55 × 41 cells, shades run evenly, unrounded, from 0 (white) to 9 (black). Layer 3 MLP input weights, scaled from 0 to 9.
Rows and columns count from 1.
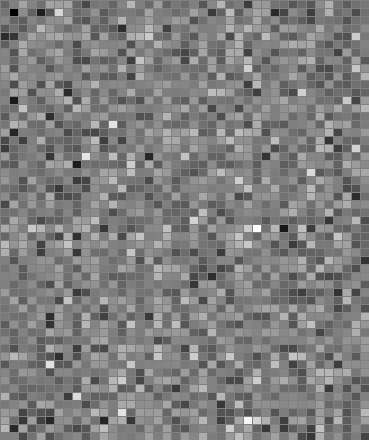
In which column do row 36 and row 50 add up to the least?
9
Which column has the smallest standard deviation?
4
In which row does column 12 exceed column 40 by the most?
19
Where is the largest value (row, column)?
2, 2
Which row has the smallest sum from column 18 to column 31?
29
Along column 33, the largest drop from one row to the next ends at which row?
45
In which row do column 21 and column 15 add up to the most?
8
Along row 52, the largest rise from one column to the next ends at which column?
15
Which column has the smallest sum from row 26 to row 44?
18
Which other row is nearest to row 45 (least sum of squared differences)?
6
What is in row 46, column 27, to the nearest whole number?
3
